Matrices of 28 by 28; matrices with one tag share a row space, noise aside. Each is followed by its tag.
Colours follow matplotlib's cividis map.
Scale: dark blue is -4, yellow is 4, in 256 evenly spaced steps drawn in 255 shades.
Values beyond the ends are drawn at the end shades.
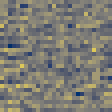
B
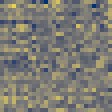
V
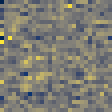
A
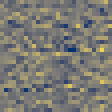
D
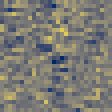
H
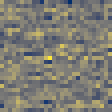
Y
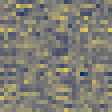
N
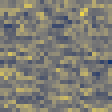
N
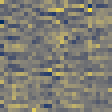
H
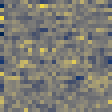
A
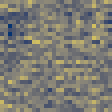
B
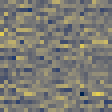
N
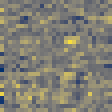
A
